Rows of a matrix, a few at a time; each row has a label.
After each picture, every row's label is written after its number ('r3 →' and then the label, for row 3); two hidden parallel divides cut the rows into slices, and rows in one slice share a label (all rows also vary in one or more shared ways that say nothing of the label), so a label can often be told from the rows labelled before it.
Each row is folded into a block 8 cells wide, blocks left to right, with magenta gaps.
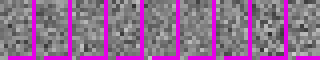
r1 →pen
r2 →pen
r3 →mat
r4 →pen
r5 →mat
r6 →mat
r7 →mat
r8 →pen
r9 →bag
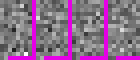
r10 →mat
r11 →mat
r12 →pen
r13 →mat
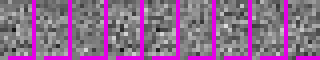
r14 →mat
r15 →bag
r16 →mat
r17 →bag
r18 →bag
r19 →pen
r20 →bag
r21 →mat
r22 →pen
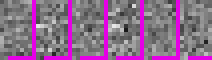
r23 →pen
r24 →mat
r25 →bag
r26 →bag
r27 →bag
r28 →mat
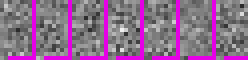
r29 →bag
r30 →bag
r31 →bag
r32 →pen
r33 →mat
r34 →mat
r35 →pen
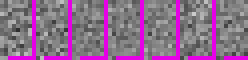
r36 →bag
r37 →pen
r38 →mat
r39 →mat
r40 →mat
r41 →pen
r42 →pen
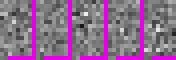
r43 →bag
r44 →mat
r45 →pen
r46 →mat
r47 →pen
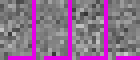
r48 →bag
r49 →mat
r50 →bag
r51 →bag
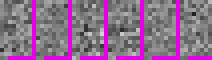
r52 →mat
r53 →mat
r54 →bag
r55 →bag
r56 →mat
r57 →mat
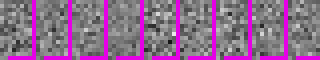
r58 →mat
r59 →bag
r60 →pen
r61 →mat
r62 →pen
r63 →mat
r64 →bag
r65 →pen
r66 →bag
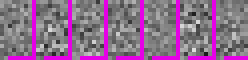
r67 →pen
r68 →pen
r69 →bag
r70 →pen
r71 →mat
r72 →bag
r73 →mat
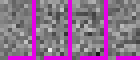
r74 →mat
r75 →mat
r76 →pen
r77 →pen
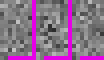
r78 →mat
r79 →bag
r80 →mat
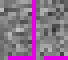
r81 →pen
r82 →bag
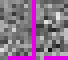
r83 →mat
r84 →bag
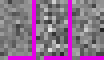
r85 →mat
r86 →pen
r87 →pen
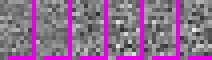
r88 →pen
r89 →mat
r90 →bag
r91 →bag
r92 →bag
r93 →pen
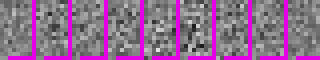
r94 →mat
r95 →bag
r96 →pen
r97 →pen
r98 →pen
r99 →bag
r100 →bag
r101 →bag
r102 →mat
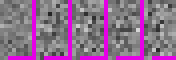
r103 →mat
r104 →mat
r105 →mat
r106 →bag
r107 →mat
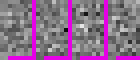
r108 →bag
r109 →pen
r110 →bag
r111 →pen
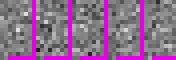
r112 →pen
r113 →mat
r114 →mat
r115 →pen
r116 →pen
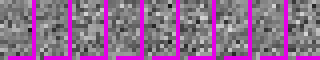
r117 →pen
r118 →bag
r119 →pen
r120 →bag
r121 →pen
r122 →mat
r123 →pen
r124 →mat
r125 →mat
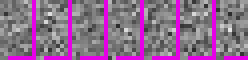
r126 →pen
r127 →mat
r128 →bag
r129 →pen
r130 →mat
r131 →pen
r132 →mat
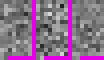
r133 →bag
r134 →pen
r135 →bag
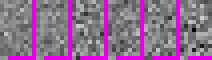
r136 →mat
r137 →mat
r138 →bag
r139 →mat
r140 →mat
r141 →bag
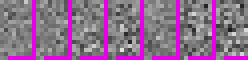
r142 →mat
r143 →mat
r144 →pen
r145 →pen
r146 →mat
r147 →pen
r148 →bag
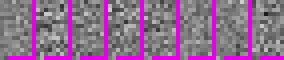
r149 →mat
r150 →pen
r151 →pen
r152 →pen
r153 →mat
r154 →mat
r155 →mat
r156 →mat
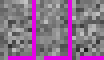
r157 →pen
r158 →mat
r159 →pen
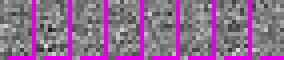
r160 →mat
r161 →bag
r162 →mat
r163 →pen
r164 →bag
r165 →mat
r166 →bag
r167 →mat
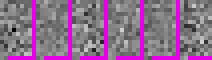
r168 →bag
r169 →mat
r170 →mat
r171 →mat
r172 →mat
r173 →mat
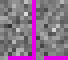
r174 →pen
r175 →pen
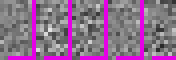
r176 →mat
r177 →pen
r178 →bag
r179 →mat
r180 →bag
